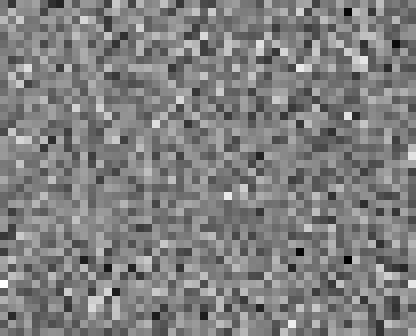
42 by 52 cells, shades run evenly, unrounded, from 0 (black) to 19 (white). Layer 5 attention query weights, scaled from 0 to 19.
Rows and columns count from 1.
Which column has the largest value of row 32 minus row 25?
42
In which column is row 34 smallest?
14
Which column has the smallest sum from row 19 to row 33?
48
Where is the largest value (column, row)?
1, 36
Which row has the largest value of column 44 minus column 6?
15
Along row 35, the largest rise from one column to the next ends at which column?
34
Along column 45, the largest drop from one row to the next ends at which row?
10
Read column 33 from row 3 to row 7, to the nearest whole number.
9 8 7 17 15
